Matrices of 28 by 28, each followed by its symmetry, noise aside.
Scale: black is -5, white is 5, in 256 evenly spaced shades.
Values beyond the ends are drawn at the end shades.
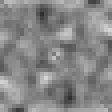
same after a half turn.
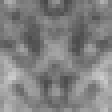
mirrored left to right.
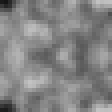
mirrored top to bottom.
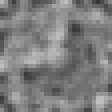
symmetric.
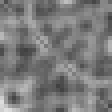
symmetric across the other diagonal.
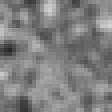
antisymmetric.
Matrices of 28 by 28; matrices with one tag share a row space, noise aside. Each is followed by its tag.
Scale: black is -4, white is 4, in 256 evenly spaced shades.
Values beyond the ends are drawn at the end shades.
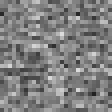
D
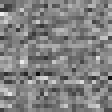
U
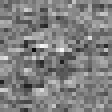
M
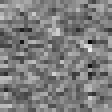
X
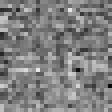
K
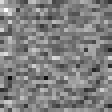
U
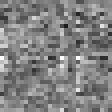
D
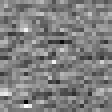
M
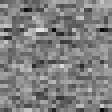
M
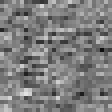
M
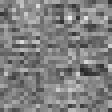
K
